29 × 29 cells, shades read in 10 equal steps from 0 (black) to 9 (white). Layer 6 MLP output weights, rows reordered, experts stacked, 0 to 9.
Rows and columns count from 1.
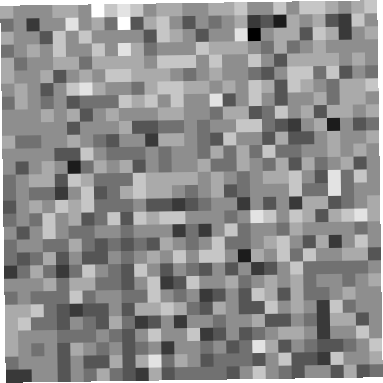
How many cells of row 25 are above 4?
14
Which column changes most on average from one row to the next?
20
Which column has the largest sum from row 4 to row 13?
10
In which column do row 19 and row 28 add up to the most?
22
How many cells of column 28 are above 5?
11
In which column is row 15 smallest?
5
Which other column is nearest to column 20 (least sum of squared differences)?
27
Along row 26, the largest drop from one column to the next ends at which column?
16
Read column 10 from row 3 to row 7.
5 8 6 7 5
